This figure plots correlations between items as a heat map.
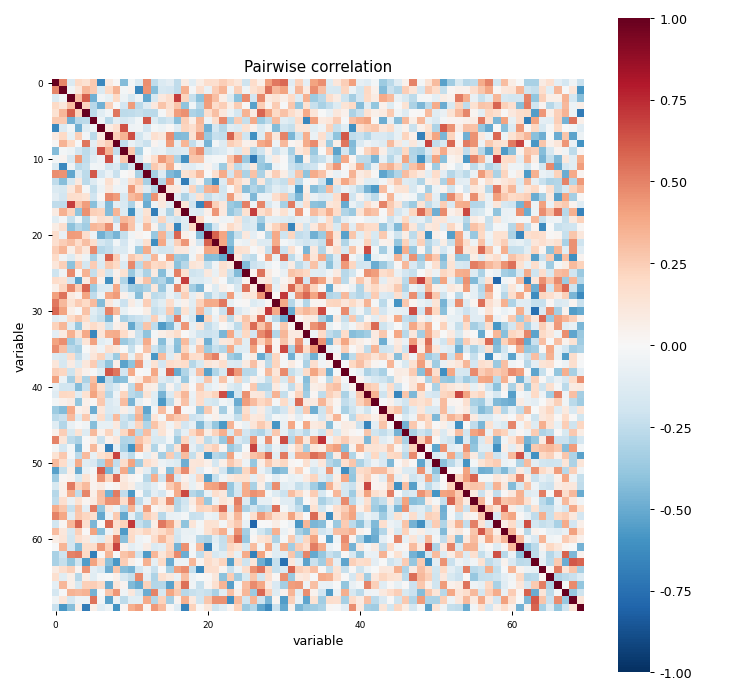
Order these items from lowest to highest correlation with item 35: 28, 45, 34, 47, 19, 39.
39, 45, 19, 34, 28, 47
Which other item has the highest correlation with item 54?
17
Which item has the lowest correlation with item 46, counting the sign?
45
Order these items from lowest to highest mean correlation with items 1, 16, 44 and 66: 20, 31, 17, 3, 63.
63, 3, 20, 31, 17
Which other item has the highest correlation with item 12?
5
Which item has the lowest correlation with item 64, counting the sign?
19
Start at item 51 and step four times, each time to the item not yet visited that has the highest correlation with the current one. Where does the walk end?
7
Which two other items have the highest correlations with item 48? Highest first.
26, 17
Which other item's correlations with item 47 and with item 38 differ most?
55
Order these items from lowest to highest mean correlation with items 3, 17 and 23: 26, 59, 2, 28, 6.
6, 26, 59, 2, 28
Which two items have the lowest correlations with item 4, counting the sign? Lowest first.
69, 63
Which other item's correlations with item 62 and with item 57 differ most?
34
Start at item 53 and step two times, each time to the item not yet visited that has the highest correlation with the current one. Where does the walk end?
22
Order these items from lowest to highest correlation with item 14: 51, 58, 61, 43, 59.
61, 51, 59, 43, 58
